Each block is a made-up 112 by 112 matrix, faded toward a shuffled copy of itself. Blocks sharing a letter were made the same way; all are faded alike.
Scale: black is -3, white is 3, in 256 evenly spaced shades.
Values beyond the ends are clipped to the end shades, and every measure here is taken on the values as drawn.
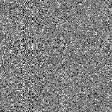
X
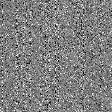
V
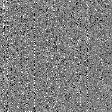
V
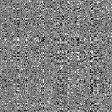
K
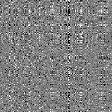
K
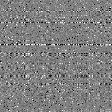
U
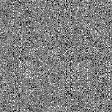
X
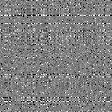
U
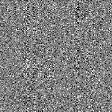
X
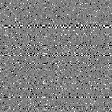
U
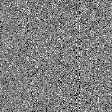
V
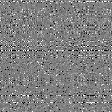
U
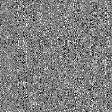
X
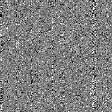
X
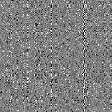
K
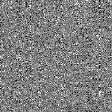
X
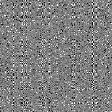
K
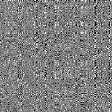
K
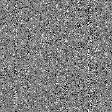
V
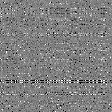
U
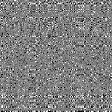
U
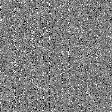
V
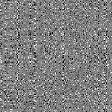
K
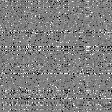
U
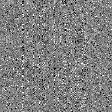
X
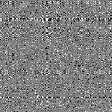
U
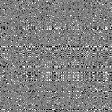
U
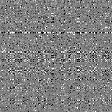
U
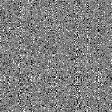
X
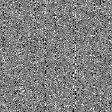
V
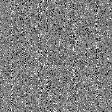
V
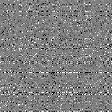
U
